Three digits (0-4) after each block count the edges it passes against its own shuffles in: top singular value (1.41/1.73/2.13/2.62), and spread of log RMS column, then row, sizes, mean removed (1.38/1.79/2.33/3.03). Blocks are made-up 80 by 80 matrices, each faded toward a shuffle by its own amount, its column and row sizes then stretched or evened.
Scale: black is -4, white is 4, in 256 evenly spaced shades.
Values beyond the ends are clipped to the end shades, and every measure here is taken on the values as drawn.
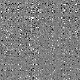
2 3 3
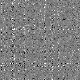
1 3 3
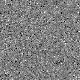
1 1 0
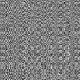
4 4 1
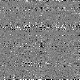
2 2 4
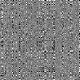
3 4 2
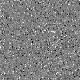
2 0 0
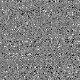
2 1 3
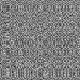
4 1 2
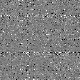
2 1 3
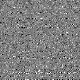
2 0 3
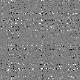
1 2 3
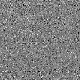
2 0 1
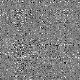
1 2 3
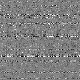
3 0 4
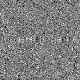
2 1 0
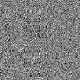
3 2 0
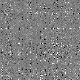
0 3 2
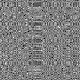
4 0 1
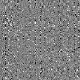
3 3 1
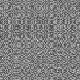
4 1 0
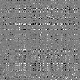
4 3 4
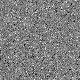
0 0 0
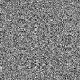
2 1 0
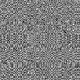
4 2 1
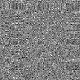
3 1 1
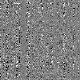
0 4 2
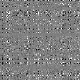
3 3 4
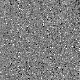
0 2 0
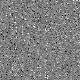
0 2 0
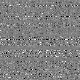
1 0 4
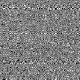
3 0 3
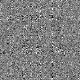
0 3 2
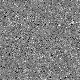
0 0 1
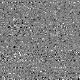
1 1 3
